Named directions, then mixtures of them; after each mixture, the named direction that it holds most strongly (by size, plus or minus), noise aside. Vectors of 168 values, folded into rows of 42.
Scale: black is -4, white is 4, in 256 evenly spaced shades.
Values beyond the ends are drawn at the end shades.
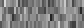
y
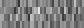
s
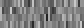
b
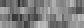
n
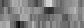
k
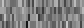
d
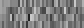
s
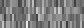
d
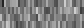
d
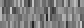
b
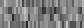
y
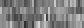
n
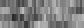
n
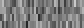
d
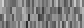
d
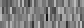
b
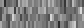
y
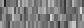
y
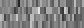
s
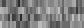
n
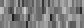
y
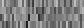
d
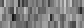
y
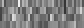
y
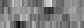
k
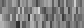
s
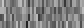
d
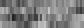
n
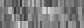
k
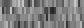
b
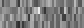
s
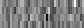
b
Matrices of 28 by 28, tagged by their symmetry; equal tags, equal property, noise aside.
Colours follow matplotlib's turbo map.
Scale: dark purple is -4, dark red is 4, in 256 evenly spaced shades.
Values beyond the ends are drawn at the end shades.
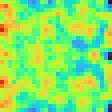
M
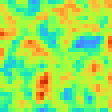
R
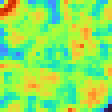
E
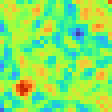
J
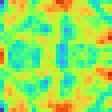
M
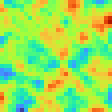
R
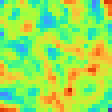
E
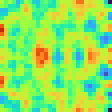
M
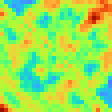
J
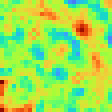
J
